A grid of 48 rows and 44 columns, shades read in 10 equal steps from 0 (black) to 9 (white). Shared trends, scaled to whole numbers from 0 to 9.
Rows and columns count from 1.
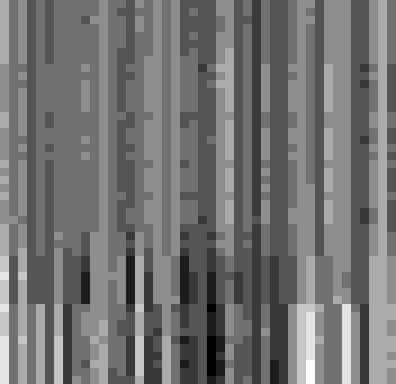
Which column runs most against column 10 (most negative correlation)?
14
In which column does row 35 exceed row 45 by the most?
18
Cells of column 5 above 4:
10
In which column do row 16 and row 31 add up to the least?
29
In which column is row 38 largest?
1
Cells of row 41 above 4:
19
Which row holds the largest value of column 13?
35
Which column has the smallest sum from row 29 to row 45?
24
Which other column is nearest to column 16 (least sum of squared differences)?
7
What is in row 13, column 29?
2
